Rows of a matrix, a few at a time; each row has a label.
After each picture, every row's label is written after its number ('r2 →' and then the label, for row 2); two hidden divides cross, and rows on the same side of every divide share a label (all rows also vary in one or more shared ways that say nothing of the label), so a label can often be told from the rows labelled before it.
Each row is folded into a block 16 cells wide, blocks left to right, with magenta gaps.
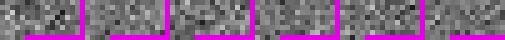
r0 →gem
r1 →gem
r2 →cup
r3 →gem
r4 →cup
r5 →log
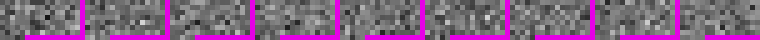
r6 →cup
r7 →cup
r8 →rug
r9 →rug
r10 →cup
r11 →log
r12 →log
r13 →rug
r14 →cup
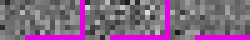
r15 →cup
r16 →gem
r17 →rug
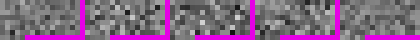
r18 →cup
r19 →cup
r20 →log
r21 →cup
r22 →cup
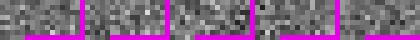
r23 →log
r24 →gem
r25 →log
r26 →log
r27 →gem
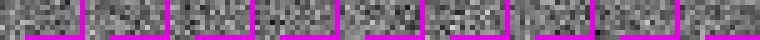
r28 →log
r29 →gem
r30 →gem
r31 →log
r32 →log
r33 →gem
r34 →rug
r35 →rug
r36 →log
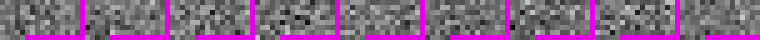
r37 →gem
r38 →cup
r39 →cup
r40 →gem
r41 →cup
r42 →log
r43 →cup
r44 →cup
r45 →log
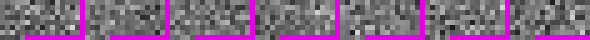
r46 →cup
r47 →cup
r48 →cup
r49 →gem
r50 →cup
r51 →log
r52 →log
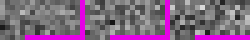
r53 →cup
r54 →log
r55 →cup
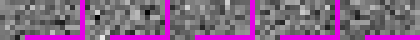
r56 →gem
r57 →rug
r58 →rug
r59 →rug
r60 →cup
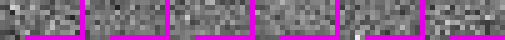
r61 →rug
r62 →log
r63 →rug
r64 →rug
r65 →rug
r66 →log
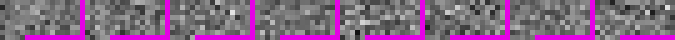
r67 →rug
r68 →log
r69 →gem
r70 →cup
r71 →log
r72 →cup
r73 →log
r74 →log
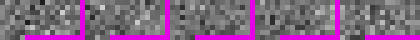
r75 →gem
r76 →rug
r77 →cup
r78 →gem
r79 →gem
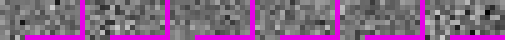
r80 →cup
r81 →gem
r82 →gem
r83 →gem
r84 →gem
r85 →rug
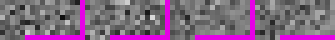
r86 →cup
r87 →rug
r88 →gem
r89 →log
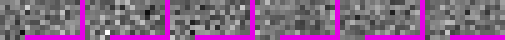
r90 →gem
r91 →rug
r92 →gem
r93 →cup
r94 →cup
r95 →rug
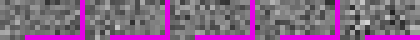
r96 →cup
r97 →log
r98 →cup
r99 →cup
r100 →gem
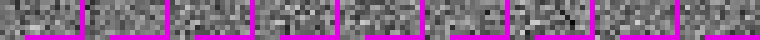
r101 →gem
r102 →rug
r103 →log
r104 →cup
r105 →gem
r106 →log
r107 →gem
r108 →gem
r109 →rug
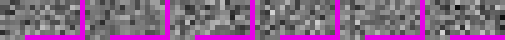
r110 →log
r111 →log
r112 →cup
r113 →rug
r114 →cup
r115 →log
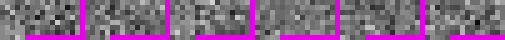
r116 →cup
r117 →log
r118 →rug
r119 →rug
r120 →gem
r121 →gem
